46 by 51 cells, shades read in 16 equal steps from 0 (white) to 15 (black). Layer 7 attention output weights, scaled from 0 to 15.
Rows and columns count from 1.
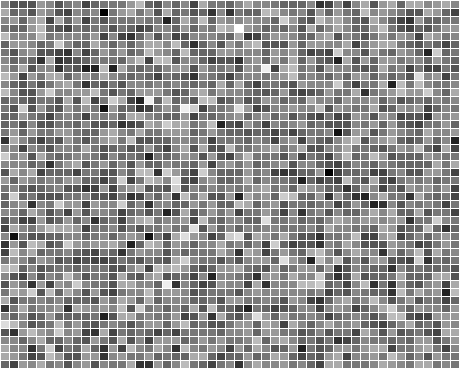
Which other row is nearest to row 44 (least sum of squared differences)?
20
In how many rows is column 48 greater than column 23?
22
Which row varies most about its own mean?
36
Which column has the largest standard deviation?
17
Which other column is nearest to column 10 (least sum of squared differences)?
13
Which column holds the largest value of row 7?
48
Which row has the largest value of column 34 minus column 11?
12
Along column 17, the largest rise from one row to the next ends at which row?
14
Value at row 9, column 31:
11
